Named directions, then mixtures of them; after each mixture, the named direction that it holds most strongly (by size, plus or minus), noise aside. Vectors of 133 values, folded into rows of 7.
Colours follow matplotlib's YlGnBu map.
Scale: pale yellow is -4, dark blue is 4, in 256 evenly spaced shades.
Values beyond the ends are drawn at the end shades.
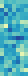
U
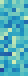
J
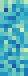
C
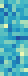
U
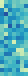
U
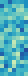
C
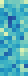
U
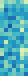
C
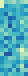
U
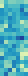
U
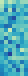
C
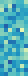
C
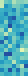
J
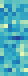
U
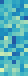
J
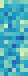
U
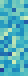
J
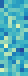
J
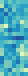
U
